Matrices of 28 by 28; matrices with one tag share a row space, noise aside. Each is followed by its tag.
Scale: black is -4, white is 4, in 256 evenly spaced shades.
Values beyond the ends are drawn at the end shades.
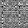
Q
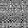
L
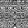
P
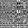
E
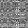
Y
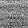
L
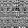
Y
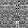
Y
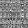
L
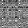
Q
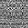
L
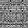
L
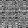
Q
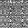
L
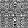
P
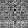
P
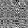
Y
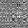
E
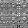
E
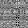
Y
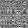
E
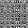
Y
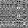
E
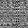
Y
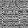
Q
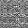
Y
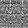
L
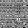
E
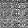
Y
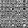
E
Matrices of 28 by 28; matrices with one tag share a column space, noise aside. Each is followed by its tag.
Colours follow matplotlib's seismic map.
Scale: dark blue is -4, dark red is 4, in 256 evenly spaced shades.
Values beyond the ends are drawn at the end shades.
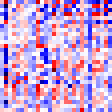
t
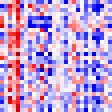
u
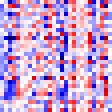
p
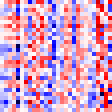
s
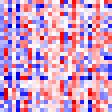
p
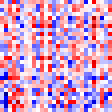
s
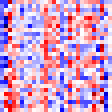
s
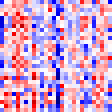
s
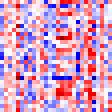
p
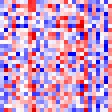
u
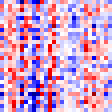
s
